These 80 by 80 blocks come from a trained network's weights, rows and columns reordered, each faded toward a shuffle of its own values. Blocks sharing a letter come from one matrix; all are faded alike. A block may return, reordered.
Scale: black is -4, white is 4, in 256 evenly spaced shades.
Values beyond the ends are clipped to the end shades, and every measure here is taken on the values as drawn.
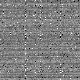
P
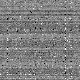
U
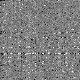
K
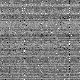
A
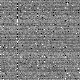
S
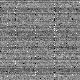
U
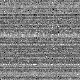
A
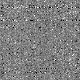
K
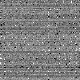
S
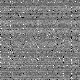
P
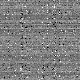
P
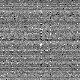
U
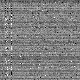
U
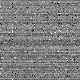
S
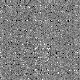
K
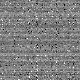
P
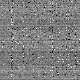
P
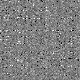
K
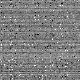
S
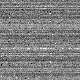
A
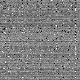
P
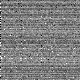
A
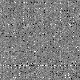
K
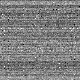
A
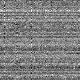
A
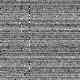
A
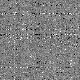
K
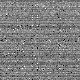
S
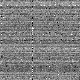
A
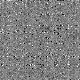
K
